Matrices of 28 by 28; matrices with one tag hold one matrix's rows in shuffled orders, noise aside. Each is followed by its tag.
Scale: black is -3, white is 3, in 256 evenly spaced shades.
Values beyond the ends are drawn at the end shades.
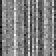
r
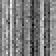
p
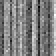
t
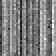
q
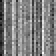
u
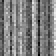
t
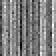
q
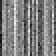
r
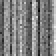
t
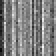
u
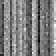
t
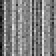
u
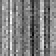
p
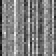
r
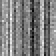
p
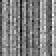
q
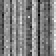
t
